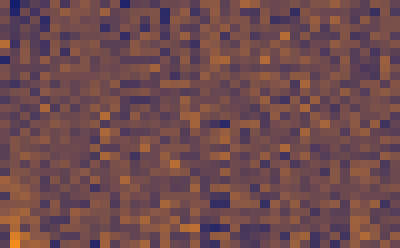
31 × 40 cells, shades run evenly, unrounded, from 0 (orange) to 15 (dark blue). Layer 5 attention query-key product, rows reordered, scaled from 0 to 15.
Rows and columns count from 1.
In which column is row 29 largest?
22
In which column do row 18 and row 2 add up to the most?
17
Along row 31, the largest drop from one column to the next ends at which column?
2
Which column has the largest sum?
5
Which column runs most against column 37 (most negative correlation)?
35
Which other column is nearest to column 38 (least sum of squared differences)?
33
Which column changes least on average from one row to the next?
9
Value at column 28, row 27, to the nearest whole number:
8
